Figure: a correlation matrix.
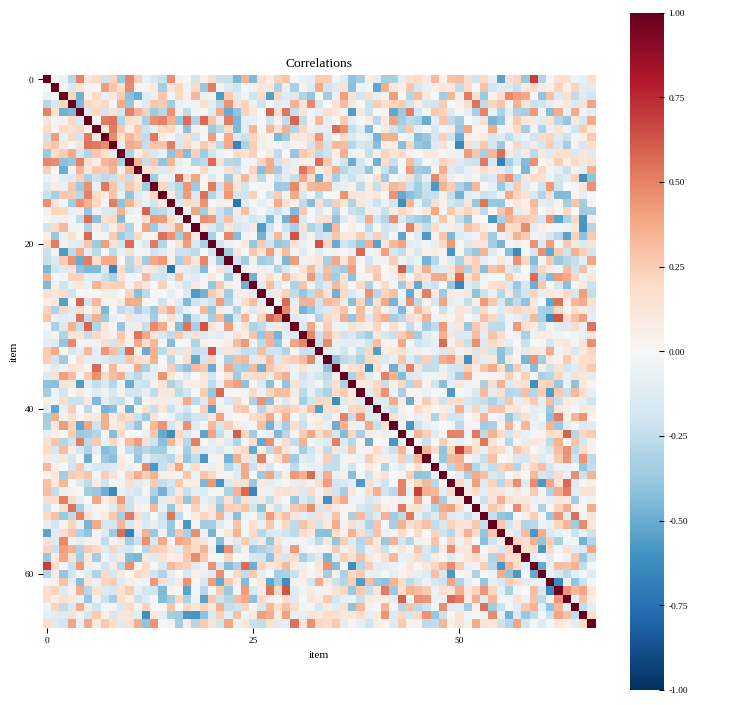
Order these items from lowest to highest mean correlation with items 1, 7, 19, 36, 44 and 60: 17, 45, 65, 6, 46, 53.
46, 45, 65, 17, 6, 53
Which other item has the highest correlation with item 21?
38
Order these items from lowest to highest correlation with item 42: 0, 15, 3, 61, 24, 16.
0, 15, 24, 16, 3, 61
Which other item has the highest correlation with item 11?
31
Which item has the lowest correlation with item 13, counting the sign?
47
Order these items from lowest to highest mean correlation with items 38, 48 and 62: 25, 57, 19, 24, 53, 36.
57, 25, 19, 36, 24, 53
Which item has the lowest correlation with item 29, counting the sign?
61
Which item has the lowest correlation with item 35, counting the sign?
39
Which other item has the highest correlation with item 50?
45
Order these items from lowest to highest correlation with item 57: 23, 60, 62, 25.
60, 25, 23, 62
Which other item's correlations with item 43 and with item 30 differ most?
19
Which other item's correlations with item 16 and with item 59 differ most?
55
